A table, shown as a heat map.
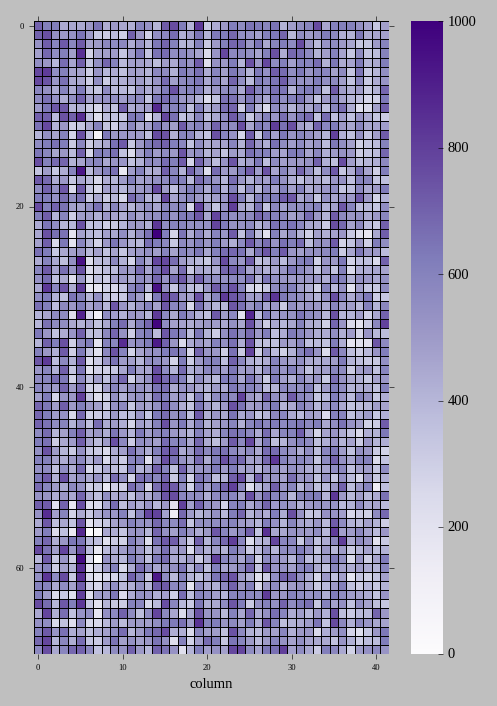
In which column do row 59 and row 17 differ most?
5
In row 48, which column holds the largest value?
28
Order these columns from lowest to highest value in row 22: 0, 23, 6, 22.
6, 0, 23, 22
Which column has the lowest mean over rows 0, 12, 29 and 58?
7
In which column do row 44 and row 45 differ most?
33
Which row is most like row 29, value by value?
61
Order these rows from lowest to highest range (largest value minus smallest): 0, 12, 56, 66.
0, 66, 12, 56
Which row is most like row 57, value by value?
51
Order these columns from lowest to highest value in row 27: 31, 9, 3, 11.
9, 11, 31, 3
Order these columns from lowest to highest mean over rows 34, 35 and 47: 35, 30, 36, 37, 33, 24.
37, 33, 36, 24, 30, 35
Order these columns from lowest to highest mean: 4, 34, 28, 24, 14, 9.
4, 34, 9, 24, 28, 14
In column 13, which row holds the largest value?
54
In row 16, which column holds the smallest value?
10
